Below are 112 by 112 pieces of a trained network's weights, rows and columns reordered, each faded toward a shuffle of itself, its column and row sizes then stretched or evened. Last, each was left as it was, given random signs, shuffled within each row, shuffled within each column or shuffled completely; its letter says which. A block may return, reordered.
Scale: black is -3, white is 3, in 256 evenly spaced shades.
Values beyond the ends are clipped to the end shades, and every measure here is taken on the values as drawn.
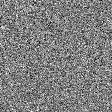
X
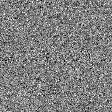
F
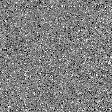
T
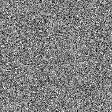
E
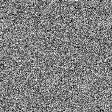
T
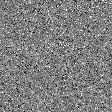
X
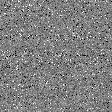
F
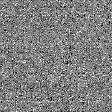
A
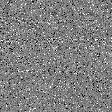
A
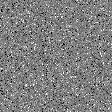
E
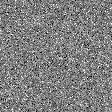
X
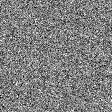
X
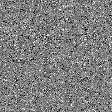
T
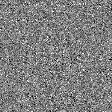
A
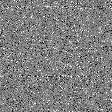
F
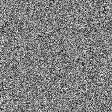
E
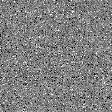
A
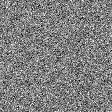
X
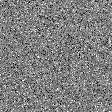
X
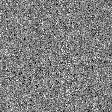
E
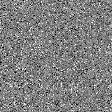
A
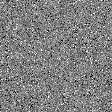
E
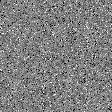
E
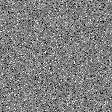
X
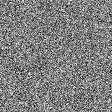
X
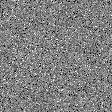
X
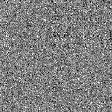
A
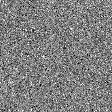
F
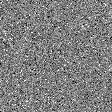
X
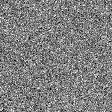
X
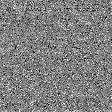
F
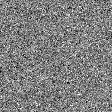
F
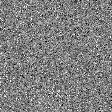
E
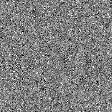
T
